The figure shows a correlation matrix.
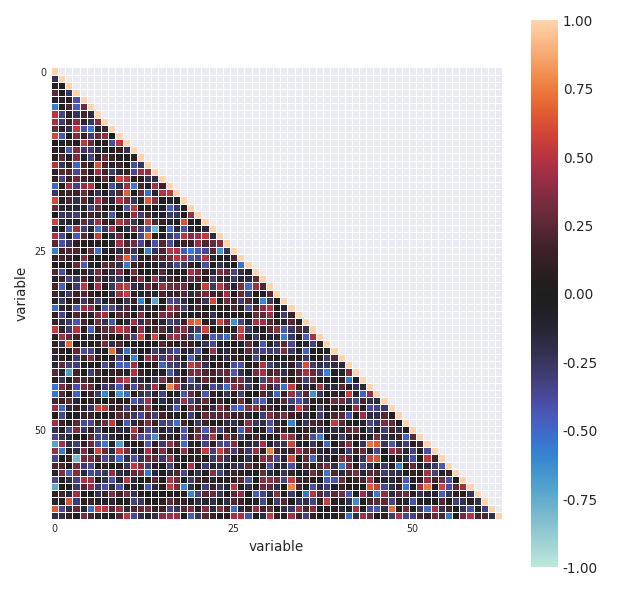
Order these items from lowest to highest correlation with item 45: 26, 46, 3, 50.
3, 26, 46, 50
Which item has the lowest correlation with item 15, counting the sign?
41
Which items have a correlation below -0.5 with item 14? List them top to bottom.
22, 32, 51
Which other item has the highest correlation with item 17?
10
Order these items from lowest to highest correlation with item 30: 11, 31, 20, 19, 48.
11, 19, 20, 31, 48
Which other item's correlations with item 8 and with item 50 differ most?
39
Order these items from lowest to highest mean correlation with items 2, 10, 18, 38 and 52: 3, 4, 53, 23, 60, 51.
3, 51, 23, 53, 4, 60
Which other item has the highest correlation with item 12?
37
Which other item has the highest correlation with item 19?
35
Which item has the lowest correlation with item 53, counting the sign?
1
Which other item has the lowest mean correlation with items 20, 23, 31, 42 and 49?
25
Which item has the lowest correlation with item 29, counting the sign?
32
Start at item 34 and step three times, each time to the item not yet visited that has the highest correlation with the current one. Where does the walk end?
0
